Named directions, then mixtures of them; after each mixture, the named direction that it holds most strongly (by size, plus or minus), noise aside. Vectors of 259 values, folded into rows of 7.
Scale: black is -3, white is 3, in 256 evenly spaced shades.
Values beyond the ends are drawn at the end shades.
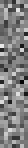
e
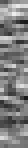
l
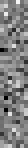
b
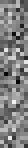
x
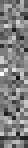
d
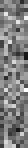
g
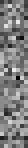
d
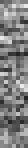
l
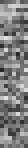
l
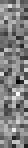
x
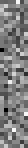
b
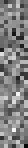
x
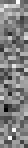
x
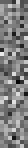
x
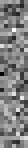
d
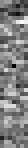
l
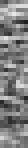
l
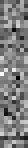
d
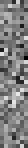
x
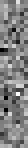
b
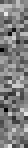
b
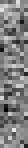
b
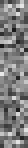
d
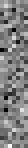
b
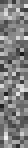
e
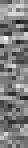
l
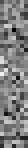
d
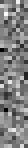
b
